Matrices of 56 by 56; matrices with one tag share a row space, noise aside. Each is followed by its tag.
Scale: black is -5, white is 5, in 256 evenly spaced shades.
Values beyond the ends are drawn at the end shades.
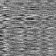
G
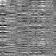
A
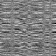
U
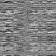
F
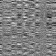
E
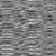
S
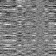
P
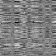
U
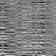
A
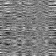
P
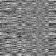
P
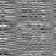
A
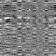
P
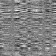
U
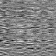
G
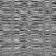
U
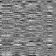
S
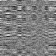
P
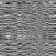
P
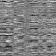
F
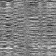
F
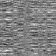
F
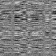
U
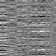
A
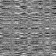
U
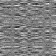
U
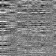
A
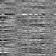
A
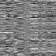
F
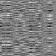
S
